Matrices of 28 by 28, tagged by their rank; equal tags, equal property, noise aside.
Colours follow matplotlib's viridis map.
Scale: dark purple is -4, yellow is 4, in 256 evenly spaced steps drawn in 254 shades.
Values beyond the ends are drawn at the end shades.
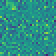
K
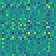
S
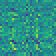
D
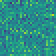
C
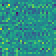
K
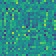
K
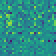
S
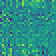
D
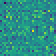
C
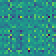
S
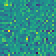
C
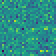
C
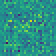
C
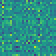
D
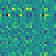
S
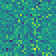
K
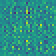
D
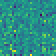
C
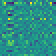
S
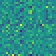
K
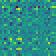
S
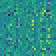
K
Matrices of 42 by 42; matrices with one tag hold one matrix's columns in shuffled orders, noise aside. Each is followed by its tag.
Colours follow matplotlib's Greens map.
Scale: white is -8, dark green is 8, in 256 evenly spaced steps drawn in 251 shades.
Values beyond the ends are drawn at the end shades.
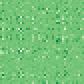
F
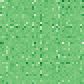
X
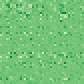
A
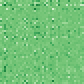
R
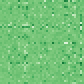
X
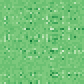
F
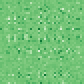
F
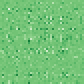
F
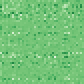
A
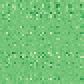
A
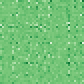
X
